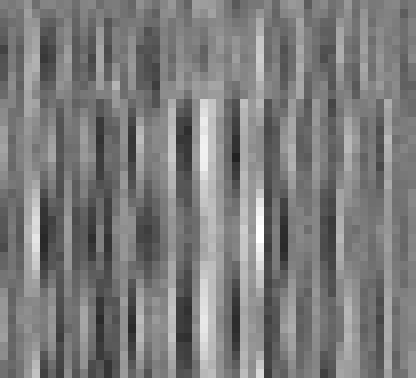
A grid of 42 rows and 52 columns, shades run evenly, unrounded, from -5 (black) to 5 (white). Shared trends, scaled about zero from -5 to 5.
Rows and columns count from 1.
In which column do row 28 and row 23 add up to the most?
33
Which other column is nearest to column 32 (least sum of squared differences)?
28
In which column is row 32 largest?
26
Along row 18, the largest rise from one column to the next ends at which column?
31
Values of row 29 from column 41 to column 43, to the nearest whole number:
-2 -2 2
